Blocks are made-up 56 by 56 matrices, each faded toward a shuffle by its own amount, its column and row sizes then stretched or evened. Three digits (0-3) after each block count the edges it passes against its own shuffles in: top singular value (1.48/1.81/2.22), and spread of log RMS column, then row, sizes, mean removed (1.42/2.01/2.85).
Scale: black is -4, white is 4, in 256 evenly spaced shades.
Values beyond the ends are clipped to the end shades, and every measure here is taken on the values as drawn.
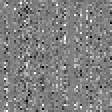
0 3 0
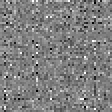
0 2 2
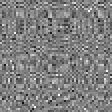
3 0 1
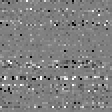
1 1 3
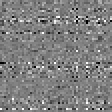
2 1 3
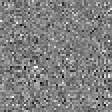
2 1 1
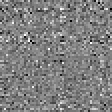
2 1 2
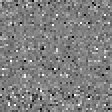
0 0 2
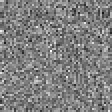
1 0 0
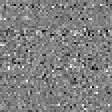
1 1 2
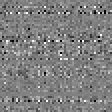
2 1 3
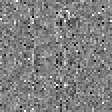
1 2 0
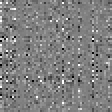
1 3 1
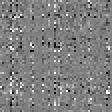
2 3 2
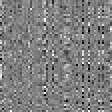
3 3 0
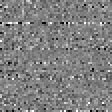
1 0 2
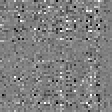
1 2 2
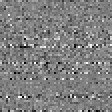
1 0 3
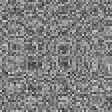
2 0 0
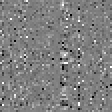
2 2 0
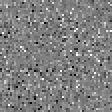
1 0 0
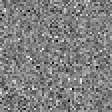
1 0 1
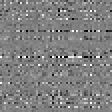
3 1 3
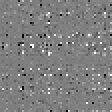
0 2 2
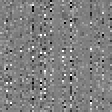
0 3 0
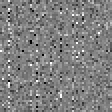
1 2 0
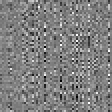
3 3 0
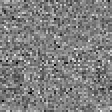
1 0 1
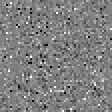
0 1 0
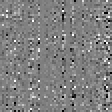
0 3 1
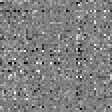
1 2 2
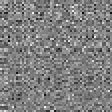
3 0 2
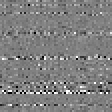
3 0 3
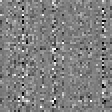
0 3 1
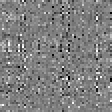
2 2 1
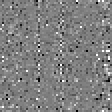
2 2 1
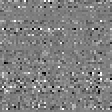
1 1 3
